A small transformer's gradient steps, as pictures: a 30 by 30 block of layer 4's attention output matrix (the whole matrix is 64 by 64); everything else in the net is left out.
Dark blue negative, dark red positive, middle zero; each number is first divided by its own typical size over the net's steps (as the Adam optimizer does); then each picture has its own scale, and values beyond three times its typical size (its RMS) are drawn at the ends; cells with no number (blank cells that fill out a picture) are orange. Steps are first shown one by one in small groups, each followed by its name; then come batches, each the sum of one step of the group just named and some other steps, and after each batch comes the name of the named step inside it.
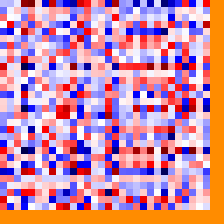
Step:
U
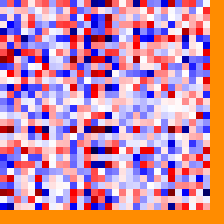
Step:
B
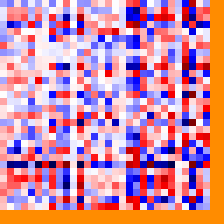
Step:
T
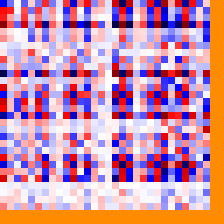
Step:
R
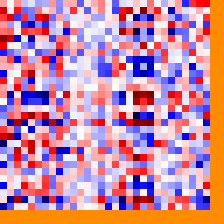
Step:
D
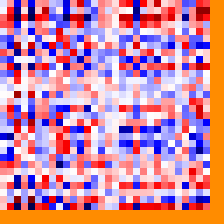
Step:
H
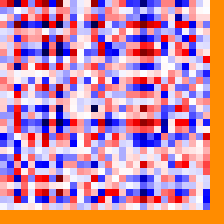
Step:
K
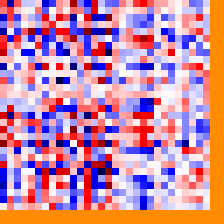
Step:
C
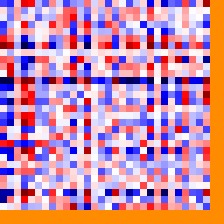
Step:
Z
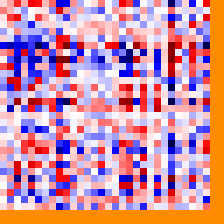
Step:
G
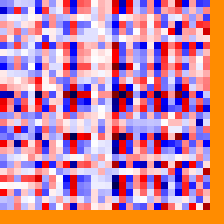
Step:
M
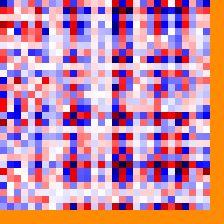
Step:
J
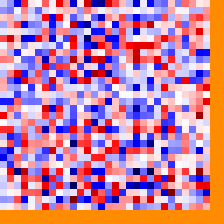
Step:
B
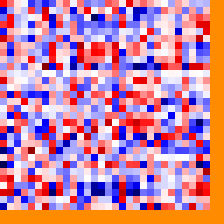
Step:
M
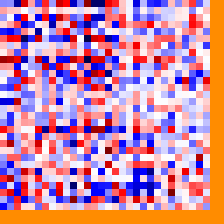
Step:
B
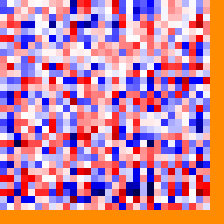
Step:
M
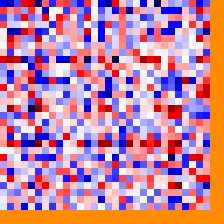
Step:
J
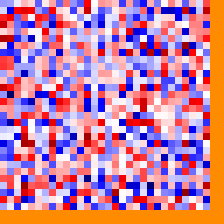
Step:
D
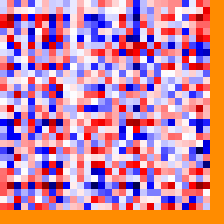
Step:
H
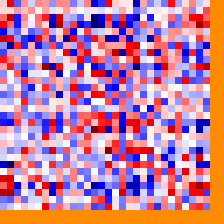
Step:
B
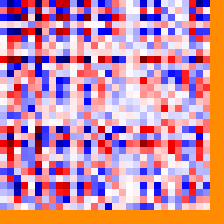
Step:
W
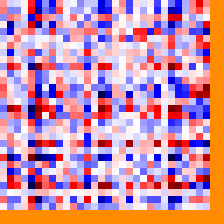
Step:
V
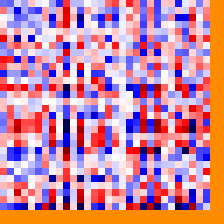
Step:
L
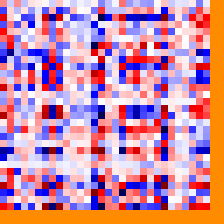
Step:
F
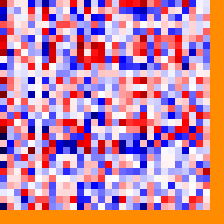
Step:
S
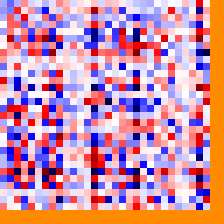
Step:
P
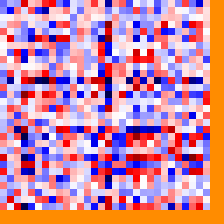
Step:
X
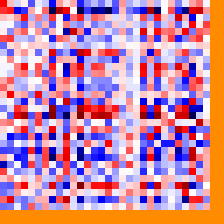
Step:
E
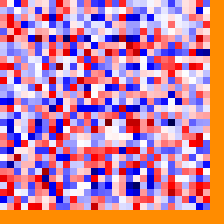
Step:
P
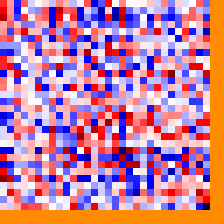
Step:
L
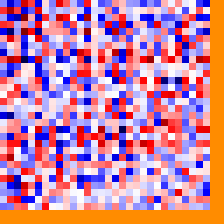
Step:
W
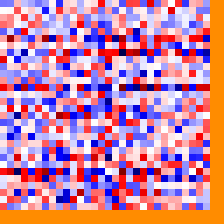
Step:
P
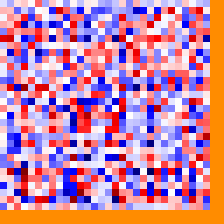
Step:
E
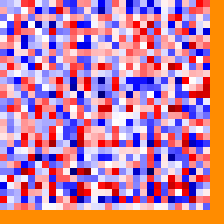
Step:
V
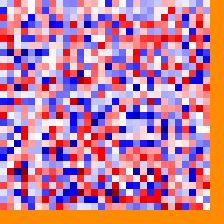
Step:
F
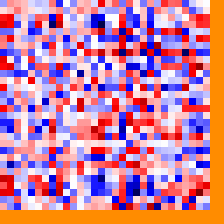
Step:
L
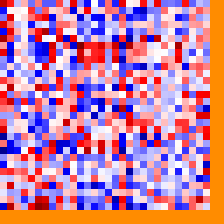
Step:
S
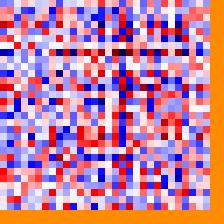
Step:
L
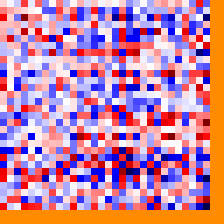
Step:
P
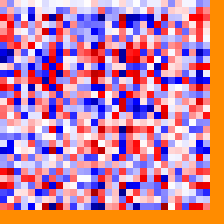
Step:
F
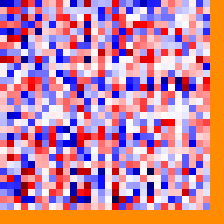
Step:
W
